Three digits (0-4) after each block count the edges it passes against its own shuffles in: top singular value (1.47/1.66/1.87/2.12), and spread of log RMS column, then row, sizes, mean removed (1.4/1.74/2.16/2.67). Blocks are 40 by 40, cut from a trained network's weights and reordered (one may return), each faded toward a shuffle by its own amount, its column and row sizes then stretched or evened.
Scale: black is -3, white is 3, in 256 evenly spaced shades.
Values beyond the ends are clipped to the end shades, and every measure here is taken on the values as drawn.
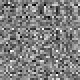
3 1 3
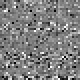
0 0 3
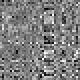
4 3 2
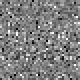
0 0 1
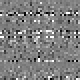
3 1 4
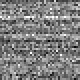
2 0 2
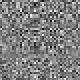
4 2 3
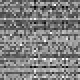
4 2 0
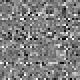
1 0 3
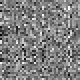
2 3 1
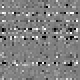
2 2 4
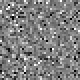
0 1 0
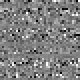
0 0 4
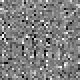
1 2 0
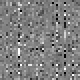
0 4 2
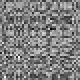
4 0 0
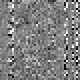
3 4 0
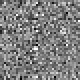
2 1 2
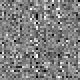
1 2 3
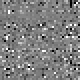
0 2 3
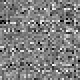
1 0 2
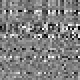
4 0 4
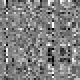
4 4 2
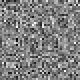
3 0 1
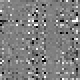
1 4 3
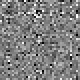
2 3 1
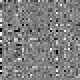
3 3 3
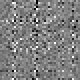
3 4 2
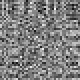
3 0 0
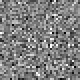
1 1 2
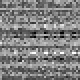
4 0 2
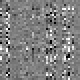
1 4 2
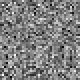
2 0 2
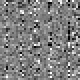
1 4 0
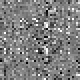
2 3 2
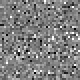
1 1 1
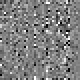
1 4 0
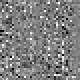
0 4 0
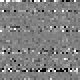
2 0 4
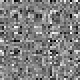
4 3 3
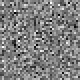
0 3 0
